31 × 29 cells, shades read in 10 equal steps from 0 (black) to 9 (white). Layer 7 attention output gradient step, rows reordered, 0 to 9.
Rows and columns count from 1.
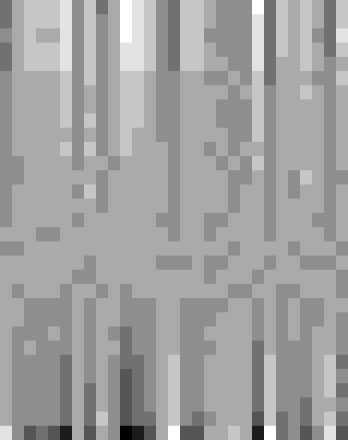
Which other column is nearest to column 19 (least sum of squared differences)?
14
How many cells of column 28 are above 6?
5
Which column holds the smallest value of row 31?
11
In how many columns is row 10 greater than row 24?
15
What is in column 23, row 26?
7
